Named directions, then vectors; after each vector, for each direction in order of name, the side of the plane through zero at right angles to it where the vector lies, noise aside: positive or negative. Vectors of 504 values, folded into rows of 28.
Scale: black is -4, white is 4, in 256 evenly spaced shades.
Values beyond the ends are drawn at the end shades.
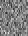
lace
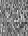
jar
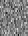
negative, positive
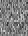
positive, positive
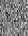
negative, positive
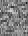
positive, positive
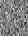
positive, negative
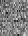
negative, positive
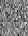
negative, positive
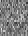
positive, positive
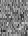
negative, negative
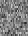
positive, negative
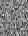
positive, negative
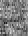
negative, negative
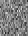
positive, negative
